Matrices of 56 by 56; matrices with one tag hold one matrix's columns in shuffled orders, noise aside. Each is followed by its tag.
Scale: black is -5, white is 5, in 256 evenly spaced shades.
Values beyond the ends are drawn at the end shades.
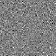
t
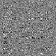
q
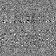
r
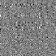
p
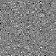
t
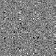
q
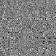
q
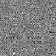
q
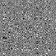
q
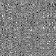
p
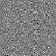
t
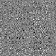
q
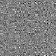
t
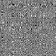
p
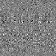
r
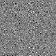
t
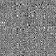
p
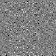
t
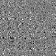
q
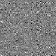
t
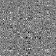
q
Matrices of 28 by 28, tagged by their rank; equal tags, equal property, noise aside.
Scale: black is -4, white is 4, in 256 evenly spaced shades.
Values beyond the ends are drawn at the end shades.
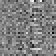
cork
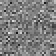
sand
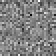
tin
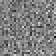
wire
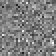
tin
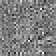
cork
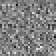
tin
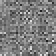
sand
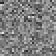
tin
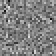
wire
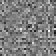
cork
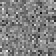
wire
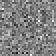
tin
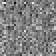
cork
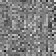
sand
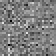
cork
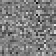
tin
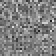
wire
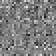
cork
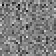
tin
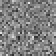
wire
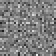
tin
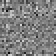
cork
